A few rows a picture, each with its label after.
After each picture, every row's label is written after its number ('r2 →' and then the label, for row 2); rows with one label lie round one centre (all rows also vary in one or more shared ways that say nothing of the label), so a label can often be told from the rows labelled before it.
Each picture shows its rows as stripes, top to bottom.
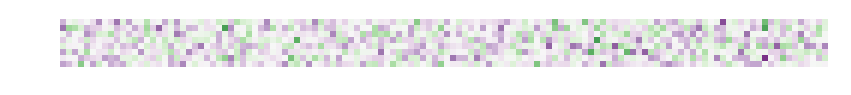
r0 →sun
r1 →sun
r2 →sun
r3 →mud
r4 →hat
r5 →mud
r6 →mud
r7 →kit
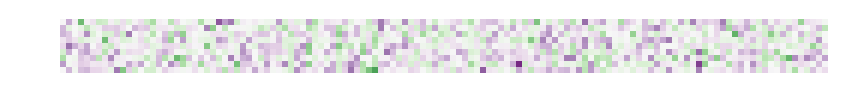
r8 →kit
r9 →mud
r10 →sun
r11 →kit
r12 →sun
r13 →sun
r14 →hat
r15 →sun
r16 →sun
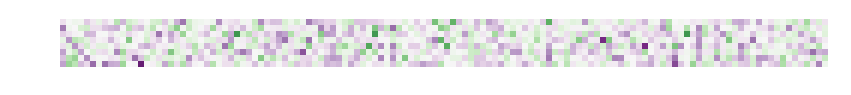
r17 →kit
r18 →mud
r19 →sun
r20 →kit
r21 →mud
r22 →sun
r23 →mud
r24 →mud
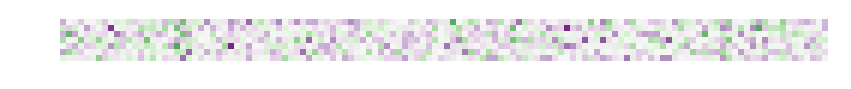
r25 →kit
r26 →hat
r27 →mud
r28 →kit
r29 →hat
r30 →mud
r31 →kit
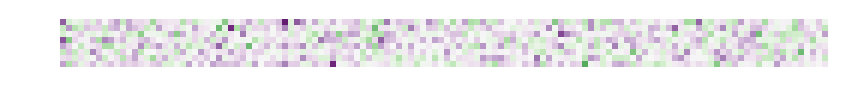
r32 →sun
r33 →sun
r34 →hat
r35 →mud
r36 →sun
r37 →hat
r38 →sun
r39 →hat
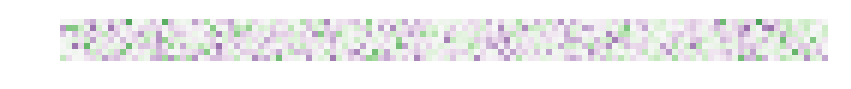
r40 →hat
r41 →mud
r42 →sun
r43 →hat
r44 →kit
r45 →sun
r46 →hat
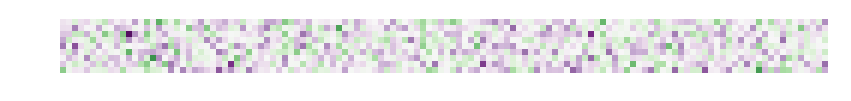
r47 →hat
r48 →sun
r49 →sun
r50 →sun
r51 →sun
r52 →mud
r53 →sun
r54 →hat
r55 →hat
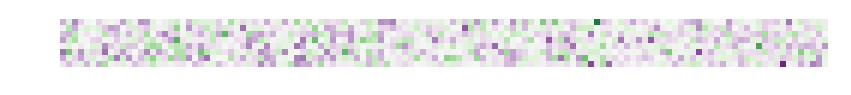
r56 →mud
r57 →mud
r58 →sun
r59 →mud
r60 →hat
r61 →mud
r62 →sun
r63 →sun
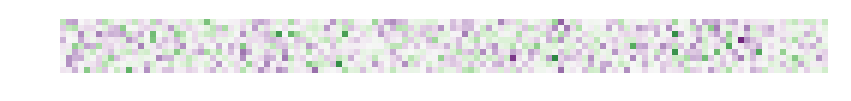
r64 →sun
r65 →mud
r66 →mud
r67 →sun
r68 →kit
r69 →hat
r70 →sun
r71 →sun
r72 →kit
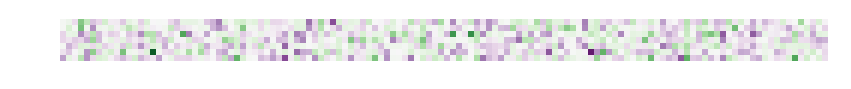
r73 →kit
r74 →kit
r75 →sun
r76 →sun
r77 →kit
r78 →sun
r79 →sun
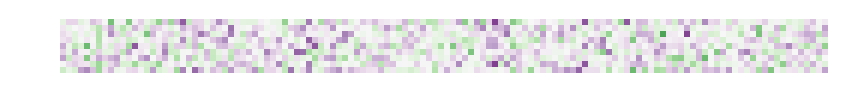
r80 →kit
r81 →hat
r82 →hat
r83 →kit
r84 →kit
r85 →sun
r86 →mud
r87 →kit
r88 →hat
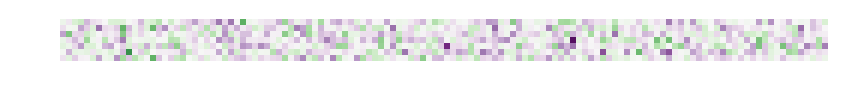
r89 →kit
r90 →sun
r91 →mud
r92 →hat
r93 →hat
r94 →kit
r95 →sun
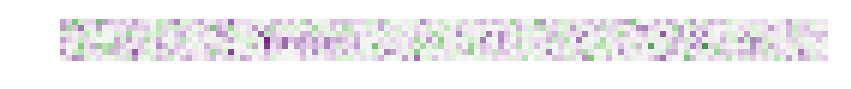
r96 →kit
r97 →mud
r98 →kit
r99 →sun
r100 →sun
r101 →sun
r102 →kit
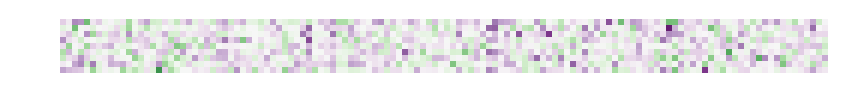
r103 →mud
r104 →kit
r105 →sun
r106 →kit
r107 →mud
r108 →kit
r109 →hat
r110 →hat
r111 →kit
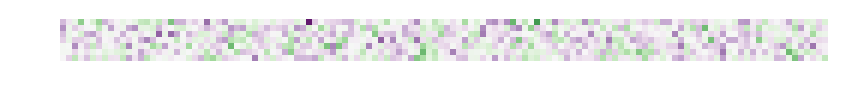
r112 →kit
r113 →sun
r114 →sun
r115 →mud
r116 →sun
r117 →sun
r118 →sun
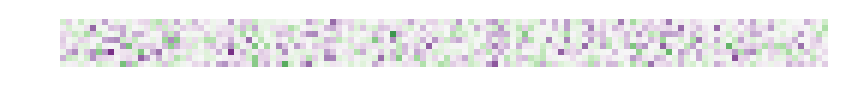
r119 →kit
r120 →mud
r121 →kit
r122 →mud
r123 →kit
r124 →hat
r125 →mud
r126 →kit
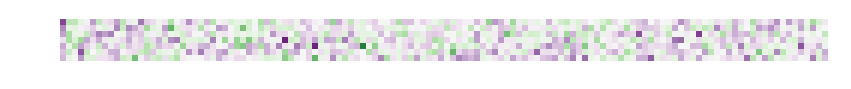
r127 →mud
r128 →mud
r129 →mud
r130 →sun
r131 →sun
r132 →hat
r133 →mud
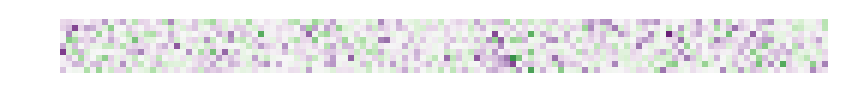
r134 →mud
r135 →sun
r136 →kit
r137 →mud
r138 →sun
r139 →mud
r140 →hat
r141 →hat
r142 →kit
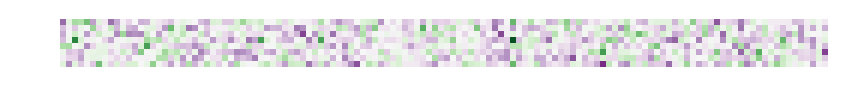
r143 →mud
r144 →sun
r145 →sun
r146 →kit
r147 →hat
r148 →hat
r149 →hat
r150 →kit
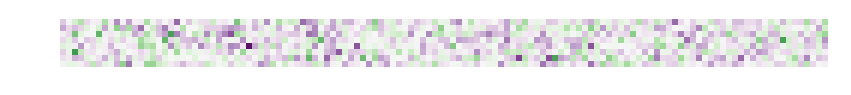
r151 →sun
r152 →kit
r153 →kit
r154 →hat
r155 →hat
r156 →mud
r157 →sun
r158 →sun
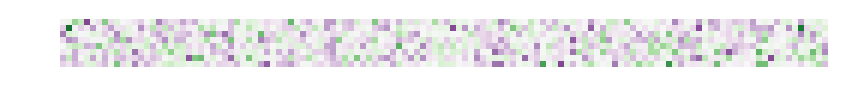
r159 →sun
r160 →mud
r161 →mud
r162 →sun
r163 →hat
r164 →hat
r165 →mud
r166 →hat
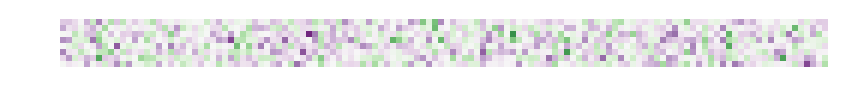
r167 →sun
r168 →sun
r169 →kit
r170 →kit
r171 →sun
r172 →sun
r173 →kit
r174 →sun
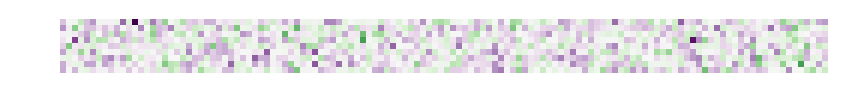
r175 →hat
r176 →mud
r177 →sun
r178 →sun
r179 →mud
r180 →hat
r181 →hat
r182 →hat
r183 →mud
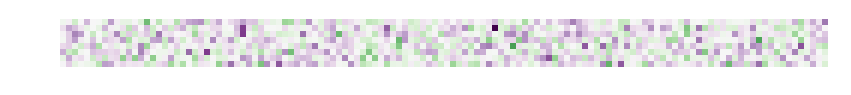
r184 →hat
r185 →kit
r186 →sun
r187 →hat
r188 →kit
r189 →mud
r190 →sun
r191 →kit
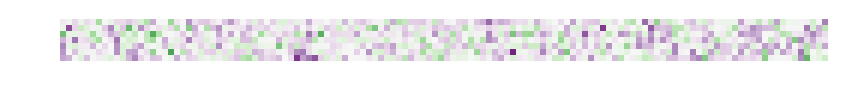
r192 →hat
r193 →kit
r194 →kit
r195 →kit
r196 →mud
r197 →sun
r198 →sun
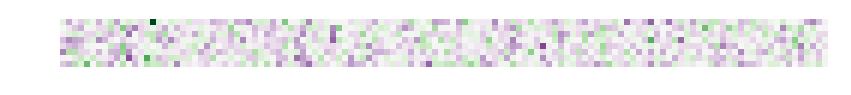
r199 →kit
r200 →sun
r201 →sun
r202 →sun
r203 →sun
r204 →mud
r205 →sun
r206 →kit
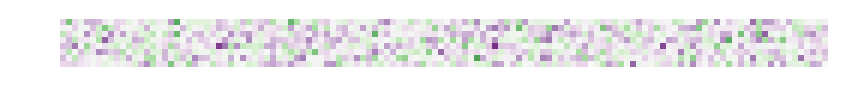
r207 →mud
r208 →hat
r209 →hat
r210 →kit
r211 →kit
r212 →mud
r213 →sun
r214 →sun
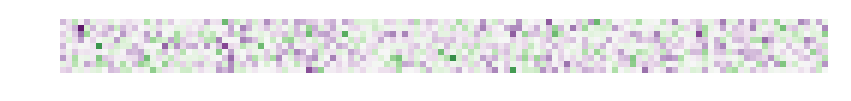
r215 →sun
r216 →hat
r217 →mud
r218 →mud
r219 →kit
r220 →sun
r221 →kit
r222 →hat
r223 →kit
